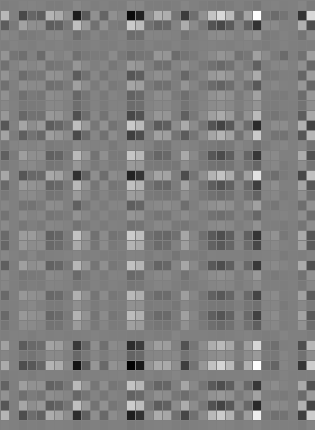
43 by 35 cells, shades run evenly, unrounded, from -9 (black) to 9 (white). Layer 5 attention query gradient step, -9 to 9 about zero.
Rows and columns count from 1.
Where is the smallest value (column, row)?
15, 37
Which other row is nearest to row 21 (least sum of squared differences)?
36
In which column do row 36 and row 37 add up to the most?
29
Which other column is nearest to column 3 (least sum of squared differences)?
21
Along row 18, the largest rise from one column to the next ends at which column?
35
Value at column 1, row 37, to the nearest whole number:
3
